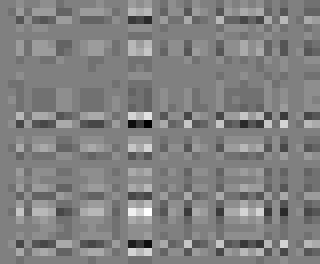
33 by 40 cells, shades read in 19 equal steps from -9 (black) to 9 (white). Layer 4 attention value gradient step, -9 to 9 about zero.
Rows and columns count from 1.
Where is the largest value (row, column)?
27, 19
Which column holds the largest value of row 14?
36
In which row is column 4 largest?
16
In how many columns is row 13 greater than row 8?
4
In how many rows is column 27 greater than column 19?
13
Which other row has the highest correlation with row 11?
5
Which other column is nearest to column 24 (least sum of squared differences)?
28
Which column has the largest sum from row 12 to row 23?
18
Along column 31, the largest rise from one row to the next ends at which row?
32
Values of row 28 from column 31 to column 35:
2 1 2 -2 1
